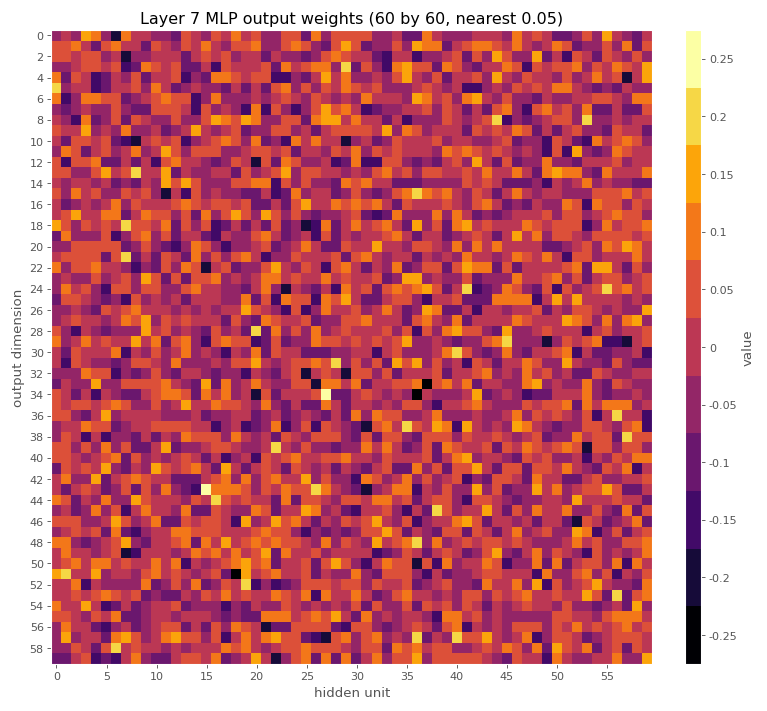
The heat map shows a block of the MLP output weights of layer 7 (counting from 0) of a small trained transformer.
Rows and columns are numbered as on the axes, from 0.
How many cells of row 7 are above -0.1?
44
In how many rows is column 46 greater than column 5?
28
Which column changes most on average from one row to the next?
36
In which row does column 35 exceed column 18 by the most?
51
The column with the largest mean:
27
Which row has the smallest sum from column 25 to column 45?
17
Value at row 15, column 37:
0.1
